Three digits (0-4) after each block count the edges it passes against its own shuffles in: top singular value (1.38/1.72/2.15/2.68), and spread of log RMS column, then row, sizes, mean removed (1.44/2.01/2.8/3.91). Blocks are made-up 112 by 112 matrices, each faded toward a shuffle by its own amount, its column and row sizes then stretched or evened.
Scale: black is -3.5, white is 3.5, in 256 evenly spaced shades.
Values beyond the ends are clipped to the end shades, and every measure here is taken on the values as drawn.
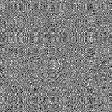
4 1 0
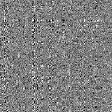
3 3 2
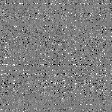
1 2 3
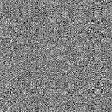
3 1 1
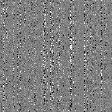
1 4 0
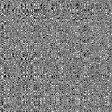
4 2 2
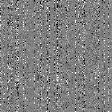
2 4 1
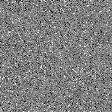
1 1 1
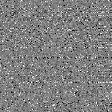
3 0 2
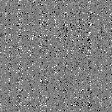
2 3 2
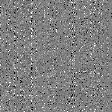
2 3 1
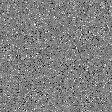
1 0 0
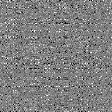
3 1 3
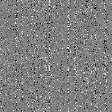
2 3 0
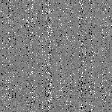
0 3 1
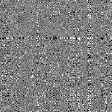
3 3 2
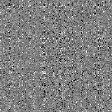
3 3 1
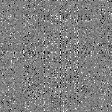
3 3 1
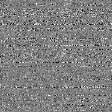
1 1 4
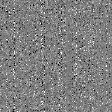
0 3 0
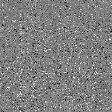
1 1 2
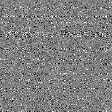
2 1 3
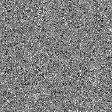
0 2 1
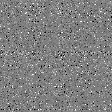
0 1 2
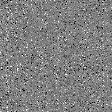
0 2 1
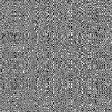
4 3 0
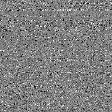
2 0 3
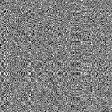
4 2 1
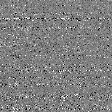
0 1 3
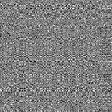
4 0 3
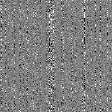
2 4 0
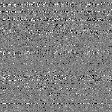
3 1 4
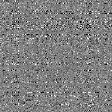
3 2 3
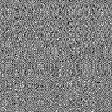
4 0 0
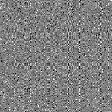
4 2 0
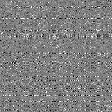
4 0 3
